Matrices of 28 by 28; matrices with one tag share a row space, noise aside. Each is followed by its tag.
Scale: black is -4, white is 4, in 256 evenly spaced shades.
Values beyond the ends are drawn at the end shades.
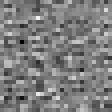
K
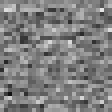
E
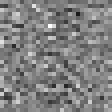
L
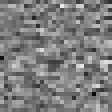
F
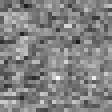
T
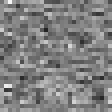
E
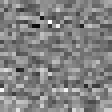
T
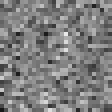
L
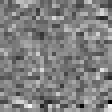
F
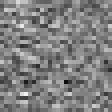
T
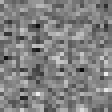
K
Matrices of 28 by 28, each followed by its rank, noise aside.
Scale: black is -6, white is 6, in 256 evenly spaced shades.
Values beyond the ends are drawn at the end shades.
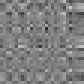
two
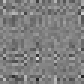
two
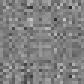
four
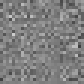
five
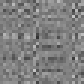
three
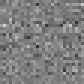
six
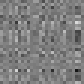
two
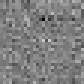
five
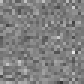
six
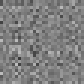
four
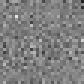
six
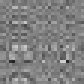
two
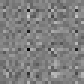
two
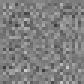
four
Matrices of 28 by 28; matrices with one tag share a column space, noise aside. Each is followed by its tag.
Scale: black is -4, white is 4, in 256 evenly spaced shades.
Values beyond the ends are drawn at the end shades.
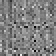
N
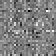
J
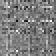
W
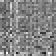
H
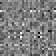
J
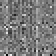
N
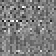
W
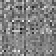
W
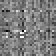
J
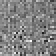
H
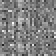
J
